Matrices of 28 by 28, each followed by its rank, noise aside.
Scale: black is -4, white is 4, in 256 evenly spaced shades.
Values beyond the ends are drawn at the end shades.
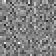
six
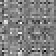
four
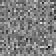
six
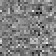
six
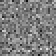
seven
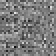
four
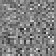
five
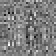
four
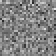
seven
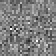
six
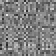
four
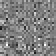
four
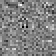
five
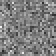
seven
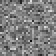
seven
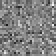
five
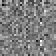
six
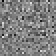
five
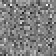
six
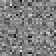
five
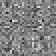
six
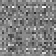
five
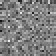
four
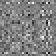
four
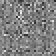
six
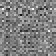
four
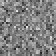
seven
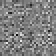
seven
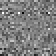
five
